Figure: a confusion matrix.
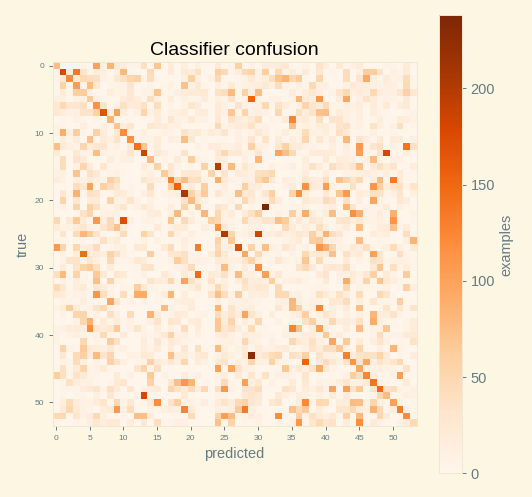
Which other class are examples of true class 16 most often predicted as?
3
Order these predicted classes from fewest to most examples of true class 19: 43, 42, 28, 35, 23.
23, 28, 35, 42, 43
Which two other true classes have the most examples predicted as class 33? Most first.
52, 13
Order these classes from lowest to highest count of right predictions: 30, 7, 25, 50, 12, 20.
20, 50, 30, 12, 7, 25
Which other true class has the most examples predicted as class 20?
47
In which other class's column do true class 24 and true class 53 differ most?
36
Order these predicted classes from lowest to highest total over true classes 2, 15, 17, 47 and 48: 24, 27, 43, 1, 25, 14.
27, 1, 14, 25, 43, 24
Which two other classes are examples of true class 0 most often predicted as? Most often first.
6, 8
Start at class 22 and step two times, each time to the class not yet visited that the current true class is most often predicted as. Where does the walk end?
37
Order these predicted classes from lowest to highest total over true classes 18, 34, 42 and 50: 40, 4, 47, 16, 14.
16, 14, 4, 47, 40
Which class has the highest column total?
24
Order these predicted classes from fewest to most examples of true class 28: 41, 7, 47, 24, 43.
7, 43, 24, 41, 47
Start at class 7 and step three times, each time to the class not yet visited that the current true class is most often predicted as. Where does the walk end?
8
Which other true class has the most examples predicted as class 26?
45
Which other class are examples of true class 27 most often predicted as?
21
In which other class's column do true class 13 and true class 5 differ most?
49
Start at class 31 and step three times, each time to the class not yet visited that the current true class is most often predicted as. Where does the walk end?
29
